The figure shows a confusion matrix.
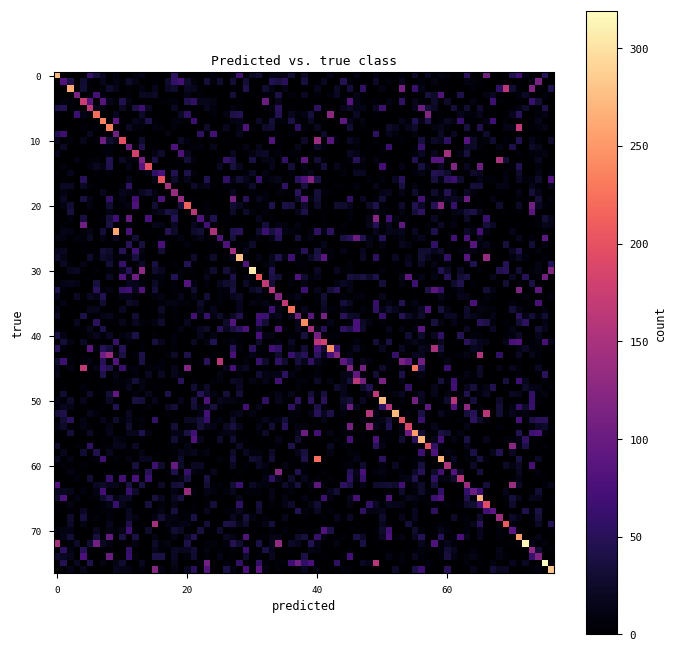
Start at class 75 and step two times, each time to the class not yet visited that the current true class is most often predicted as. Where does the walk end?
9
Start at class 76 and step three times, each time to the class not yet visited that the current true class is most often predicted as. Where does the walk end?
39
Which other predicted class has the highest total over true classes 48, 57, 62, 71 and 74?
8
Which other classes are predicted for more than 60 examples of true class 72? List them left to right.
0, 6, 34, 58
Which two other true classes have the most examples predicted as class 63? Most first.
51, 19
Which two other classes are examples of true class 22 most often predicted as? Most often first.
49, 11
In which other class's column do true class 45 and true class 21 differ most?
55
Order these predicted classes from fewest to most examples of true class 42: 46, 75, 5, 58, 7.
75, 46, 7, 5, 58
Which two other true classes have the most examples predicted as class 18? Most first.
60, 11
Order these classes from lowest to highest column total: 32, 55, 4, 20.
32, 4, 20, 55
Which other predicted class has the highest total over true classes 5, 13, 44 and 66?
56
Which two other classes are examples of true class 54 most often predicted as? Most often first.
48, 45
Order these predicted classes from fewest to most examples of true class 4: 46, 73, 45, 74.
46, 74, 73, 45
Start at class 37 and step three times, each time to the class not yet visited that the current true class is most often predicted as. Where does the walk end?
31
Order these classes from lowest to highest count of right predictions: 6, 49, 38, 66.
49, 66, 6, 38
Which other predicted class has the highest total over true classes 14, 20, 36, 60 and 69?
15
